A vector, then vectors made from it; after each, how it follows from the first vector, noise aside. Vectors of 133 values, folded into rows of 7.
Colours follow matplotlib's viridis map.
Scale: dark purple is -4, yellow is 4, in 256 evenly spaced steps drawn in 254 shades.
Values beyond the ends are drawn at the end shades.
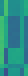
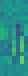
wrapped around, negated, partly zeroed.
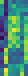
negated, scaled up.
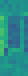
partly zeroed.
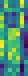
reversed, negated, scaled up.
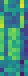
reversed, negated, scaled up.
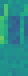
partly zeroed.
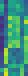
negated, scaled up.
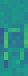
wrapped around, negated, partly zeroed.
